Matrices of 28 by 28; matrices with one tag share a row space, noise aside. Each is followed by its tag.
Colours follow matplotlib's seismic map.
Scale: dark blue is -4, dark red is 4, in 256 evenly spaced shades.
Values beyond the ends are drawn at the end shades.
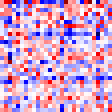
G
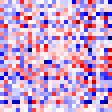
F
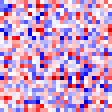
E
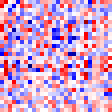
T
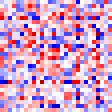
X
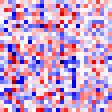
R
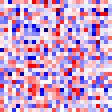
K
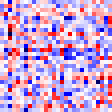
G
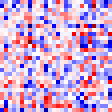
F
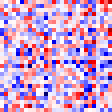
F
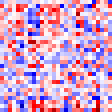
X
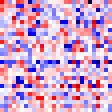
X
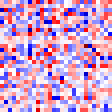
T
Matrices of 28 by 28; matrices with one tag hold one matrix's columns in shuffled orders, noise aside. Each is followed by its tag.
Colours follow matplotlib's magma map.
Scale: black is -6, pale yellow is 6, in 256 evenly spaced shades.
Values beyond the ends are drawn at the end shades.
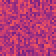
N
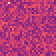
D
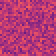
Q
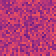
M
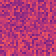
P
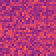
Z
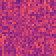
N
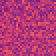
Z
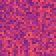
P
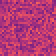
M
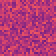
Q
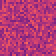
D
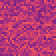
Z
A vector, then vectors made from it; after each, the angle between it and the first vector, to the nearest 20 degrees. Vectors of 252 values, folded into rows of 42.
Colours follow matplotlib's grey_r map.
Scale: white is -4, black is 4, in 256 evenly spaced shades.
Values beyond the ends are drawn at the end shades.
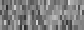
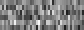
80 degrees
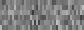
60 degrees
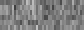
100 degrees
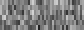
120 degrees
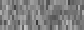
160 degrees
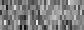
20 degrees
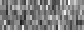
60 degrees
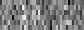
140 degrees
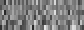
80 degrees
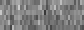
100 degrees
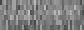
80 degrees
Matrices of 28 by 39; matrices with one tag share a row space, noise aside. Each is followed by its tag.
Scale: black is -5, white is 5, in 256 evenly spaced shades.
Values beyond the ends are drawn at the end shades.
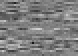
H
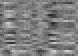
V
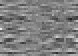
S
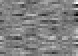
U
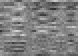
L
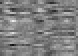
V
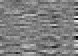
U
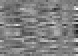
U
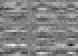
L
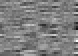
U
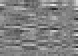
U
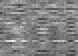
L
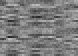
H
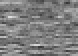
H
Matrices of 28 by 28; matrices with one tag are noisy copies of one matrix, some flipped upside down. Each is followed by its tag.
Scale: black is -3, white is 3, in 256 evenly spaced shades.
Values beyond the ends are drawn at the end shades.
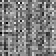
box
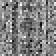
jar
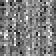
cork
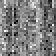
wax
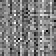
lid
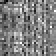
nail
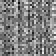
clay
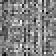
nail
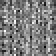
cork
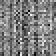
lid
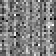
cork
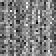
cork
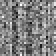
jar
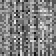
lid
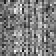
nail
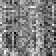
wax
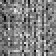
nail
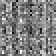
jar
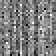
lid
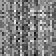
lid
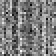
jar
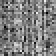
nail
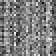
cork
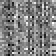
clay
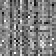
lid
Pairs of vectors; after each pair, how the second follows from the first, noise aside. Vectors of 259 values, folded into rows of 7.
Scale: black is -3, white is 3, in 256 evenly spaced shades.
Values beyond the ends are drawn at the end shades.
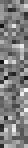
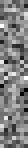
negated.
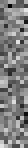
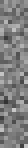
wrapped around, negated, shrunk.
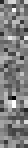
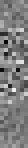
wrapped around, negated, partly zeroed.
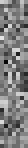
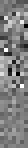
reversed, negated, partly zeroed.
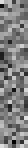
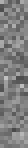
wrapped around, negated, shrunk.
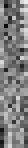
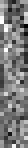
wrapped around, negated.
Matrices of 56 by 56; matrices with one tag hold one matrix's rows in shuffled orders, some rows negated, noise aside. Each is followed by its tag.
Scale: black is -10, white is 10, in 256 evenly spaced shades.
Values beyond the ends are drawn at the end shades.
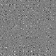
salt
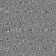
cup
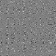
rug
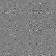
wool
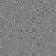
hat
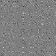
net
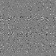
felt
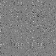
hat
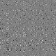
cup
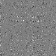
hat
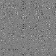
net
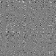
rug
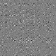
salt
